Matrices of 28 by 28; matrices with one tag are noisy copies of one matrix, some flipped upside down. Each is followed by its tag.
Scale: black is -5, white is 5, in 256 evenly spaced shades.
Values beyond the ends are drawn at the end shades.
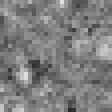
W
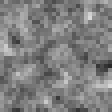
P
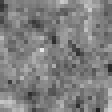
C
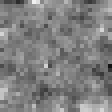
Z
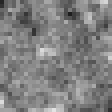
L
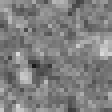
W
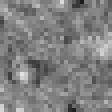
W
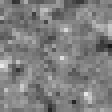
P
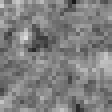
W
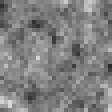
C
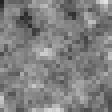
L
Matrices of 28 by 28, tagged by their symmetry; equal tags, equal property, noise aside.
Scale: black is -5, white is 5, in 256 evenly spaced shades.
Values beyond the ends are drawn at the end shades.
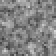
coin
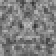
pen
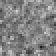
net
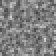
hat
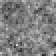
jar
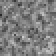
jar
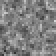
coin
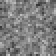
hat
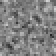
coin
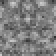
pen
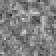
coin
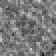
jar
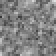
hat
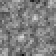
hat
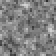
coin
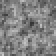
coin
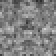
pen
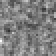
net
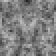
pen
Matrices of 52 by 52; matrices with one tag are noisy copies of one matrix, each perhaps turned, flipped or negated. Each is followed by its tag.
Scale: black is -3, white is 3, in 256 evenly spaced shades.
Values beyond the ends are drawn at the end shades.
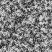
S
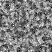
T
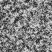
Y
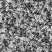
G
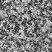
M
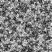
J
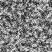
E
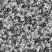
J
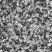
Y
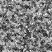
E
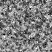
Y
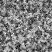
S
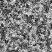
G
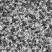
Y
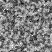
G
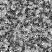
T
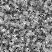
T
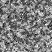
Y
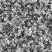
J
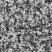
E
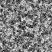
M
